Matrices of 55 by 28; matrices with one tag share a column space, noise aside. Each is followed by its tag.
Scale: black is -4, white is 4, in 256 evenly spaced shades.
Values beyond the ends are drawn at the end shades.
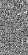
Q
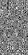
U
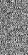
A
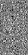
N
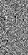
N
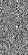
A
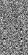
N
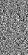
N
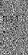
N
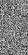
U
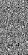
A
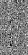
A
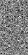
N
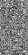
U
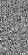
N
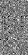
N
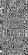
U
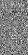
Q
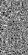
Q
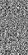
U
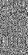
Q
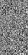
U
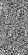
U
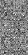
Q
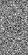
N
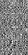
A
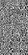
U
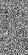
U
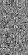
A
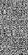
U
